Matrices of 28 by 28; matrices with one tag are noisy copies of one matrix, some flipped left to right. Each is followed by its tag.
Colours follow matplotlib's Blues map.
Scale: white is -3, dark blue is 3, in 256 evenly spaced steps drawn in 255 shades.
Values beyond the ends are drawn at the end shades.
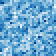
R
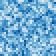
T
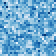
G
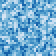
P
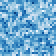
G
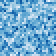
G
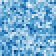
R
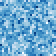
T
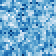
P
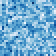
R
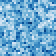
P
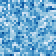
P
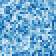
R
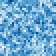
T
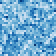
G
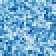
R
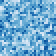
R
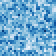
R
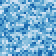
R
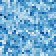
G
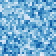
G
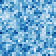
P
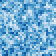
P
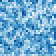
G
